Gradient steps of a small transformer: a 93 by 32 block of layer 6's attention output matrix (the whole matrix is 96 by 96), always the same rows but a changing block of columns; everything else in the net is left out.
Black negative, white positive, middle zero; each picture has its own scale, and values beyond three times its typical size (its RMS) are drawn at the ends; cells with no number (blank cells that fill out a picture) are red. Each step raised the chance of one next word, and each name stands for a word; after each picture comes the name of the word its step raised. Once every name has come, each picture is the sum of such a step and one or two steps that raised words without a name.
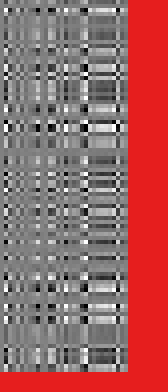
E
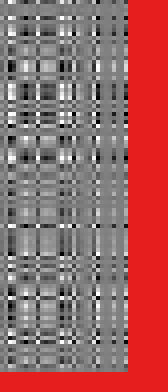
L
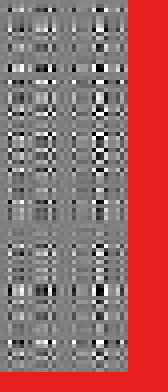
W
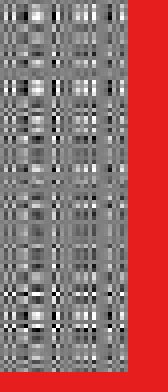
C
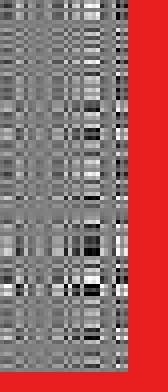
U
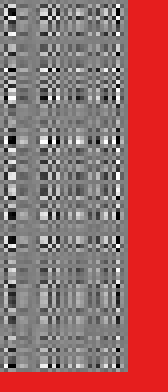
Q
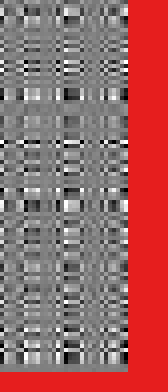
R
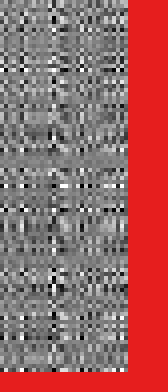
U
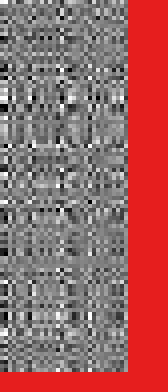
Q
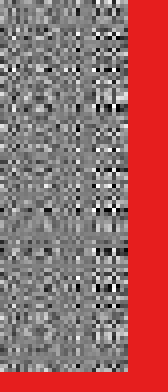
E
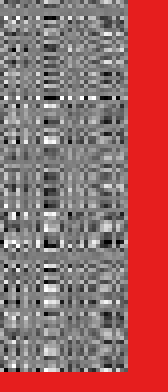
Q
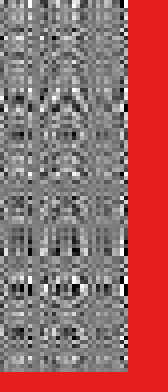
U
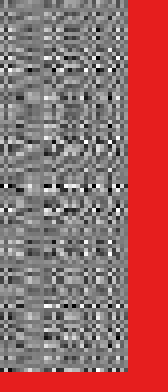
R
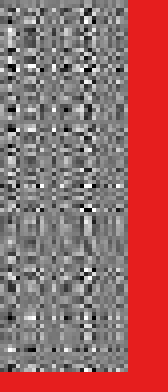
E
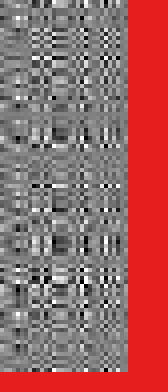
U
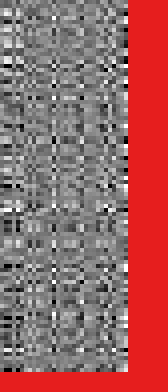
E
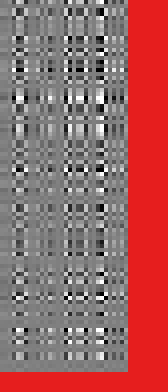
R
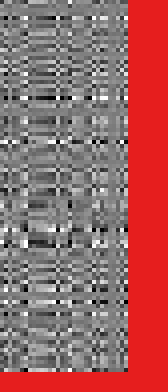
R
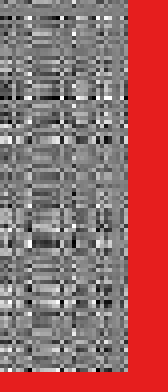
L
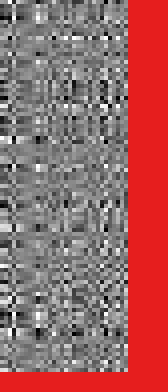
C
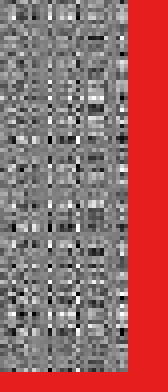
C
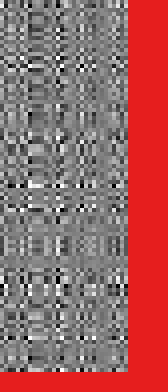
U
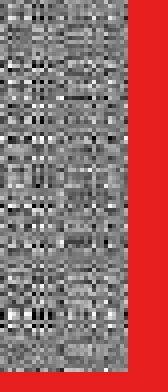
C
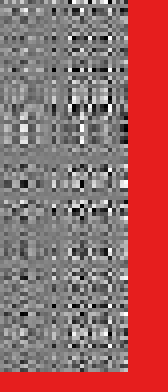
E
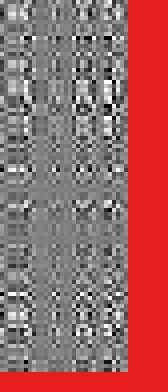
C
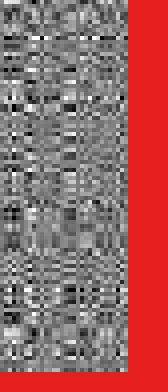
W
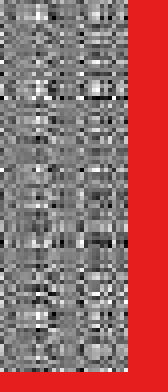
C
